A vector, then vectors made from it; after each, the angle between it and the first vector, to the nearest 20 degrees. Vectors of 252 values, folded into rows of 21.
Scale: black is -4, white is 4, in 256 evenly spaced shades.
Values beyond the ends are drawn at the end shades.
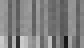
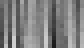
60 degrees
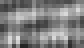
120 degrees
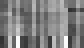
160 degrees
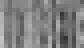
60 degrees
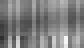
140 degrees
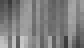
40 degrees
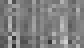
140 degrees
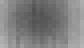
80 degrees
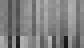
40 degrees
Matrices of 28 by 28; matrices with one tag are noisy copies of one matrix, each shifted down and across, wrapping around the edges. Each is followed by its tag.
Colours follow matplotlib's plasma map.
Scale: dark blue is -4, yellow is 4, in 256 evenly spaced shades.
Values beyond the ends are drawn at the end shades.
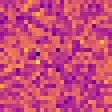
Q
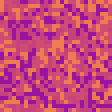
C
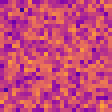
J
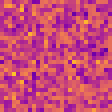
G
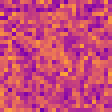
C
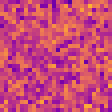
Q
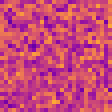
G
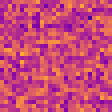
G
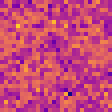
Q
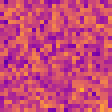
J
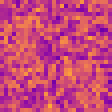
C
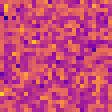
G
